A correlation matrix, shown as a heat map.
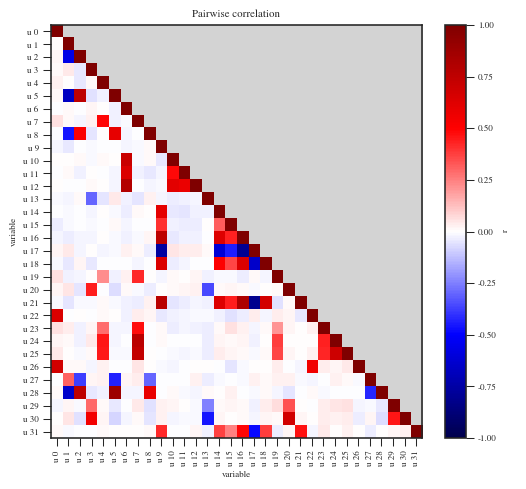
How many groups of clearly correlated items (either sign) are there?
6
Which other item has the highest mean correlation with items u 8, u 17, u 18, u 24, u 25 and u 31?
u 7
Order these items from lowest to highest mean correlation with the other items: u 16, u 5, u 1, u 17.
u 17, u 1, u 5, u 16
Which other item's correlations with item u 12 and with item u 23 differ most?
u 6
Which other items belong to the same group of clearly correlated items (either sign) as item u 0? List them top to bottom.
u 22, u 26
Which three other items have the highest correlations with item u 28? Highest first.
u 5, u 2, u 8
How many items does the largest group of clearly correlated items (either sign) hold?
8
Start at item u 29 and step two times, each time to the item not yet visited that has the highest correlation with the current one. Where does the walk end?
u 20
